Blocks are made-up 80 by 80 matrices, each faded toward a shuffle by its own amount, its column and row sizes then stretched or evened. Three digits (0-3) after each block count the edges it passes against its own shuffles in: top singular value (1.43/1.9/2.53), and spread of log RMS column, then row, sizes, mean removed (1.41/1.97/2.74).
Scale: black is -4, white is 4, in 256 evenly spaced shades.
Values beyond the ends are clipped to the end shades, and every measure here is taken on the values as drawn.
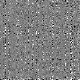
1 3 2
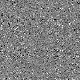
1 1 1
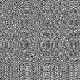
3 1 0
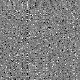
2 1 0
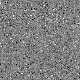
0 0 1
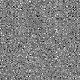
2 0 1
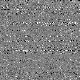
0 0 3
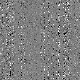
0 3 1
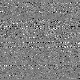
1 0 3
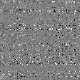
1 2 3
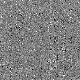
0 2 1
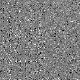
1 2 1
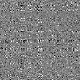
2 2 2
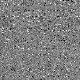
0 1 2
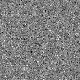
1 0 0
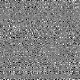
2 1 3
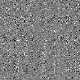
1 2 2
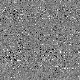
0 1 2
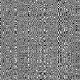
3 3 0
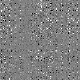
1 3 2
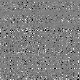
0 2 3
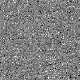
1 1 1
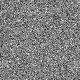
0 0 0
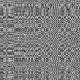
3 0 3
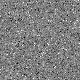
0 0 0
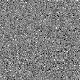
1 0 1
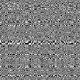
3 1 3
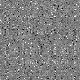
2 1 0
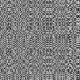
3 3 0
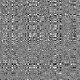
3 3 3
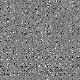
1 2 2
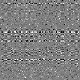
3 1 3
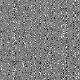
1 3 0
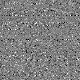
0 0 2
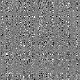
2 3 2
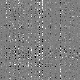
1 3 2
